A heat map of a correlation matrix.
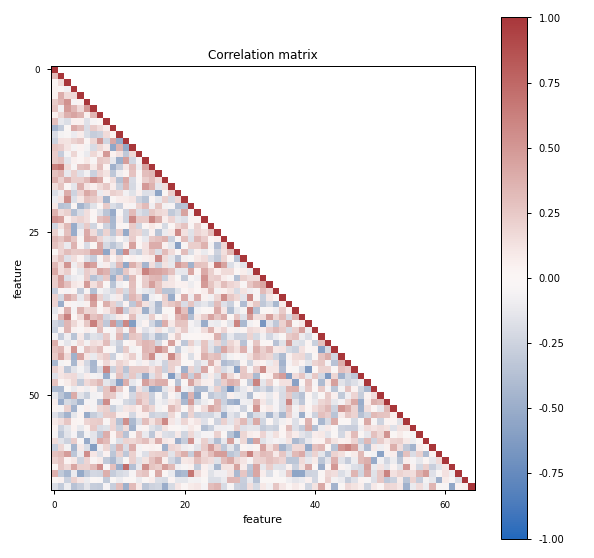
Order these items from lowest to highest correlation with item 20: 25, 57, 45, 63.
57, 63, 45, 25
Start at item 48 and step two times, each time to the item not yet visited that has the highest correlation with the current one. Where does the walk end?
14
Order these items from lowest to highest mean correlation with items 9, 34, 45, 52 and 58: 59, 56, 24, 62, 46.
62, 59, 56, 46, 24
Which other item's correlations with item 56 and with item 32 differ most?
1
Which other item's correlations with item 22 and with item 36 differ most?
47
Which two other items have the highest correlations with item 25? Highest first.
30, 19
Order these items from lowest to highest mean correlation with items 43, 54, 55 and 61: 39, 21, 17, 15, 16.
21, 15, 16, 39, 17
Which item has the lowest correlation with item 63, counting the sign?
59
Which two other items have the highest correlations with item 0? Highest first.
15, 23
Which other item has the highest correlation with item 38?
2
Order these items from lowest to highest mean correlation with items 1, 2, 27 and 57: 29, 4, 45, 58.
45, 58, 29, 4
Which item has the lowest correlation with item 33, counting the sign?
53
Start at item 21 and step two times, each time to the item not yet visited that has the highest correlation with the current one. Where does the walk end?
51
